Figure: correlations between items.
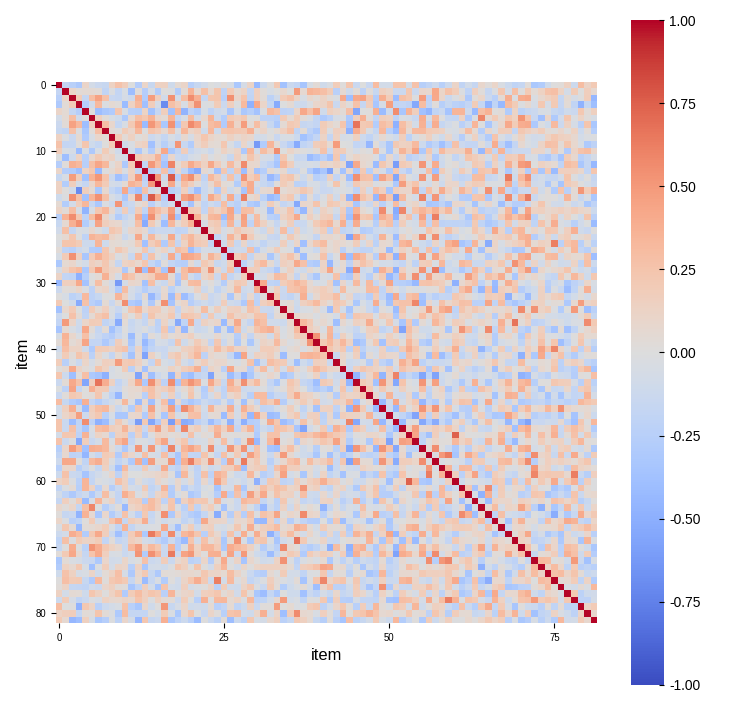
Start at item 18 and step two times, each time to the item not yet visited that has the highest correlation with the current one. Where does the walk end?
42
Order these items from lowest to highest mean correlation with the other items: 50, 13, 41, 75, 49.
13, 50, 41, 75, 49
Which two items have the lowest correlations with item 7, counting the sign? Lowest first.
44, 51
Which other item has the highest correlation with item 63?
59
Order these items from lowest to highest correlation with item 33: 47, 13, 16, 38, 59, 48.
47, 13, 59, 38, 48, 16
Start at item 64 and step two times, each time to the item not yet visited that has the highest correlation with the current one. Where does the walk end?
70
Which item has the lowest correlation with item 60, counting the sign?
30
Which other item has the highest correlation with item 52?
19
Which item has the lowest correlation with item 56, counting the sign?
4
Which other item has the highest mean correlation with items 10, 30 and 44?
31
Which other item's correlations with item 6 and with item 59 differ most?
72
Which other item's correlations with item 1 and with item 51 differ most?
57
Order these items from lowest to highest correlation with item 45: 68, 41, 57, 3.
41, 3, 68, 57
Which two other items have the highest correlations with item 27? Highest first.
69, 36
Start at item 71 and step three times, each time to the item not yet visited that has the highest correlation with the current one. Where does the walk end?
68
